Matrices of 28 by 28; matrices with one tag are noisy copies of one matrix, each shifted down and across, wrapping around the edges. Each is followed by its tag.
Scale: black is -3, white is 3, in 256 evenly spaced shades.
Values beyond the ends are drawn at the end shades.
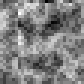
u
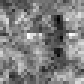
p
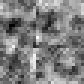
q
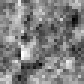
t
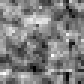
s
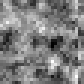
q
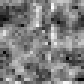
u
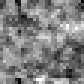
s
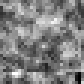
s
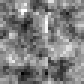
q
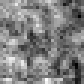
p
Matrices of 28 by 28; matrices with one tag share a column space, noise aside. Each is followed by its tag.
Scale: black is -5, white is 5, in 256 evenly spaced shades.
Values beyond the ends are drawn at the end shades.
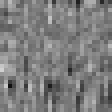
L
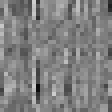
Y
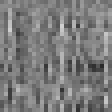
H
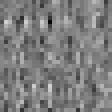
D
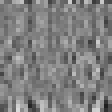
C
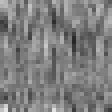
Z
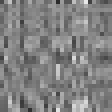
C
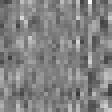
D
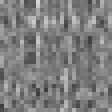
D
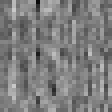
Y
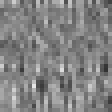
L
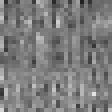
D
